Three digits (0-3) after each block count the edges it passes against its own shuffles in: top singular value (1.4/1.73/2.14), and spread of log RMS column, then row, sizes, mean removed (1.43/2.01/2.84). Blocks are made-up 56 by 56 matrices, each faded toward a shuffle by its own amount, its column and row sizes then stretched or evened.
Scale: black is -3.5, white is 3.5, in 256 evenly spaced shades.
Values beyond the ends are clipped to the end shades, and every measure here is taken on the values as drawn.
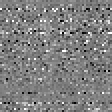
0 0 3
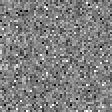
0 1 0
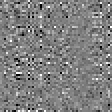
3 2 2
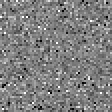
0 0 1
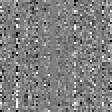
2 3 0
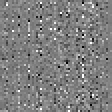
0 3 0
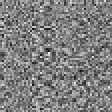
3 1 0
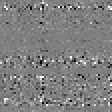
0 1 3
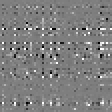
3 2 3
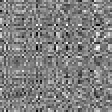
3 2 2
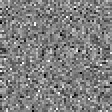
2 0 0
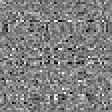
3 0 2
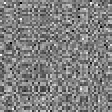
3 0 0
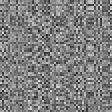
3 2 0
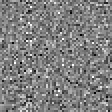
2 1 0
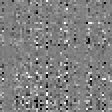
1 3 2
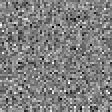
2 0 1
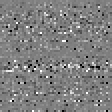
0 0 3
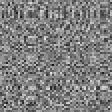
3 0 2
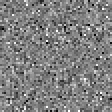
1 0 1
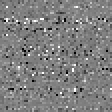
0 1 2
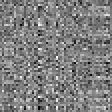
3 2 2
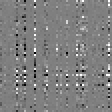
3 3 2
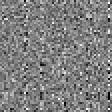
2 2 1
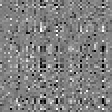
3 2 1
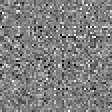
2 1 2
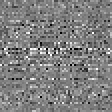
3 0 3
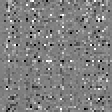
0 2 2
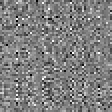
3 2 1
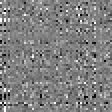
2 3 2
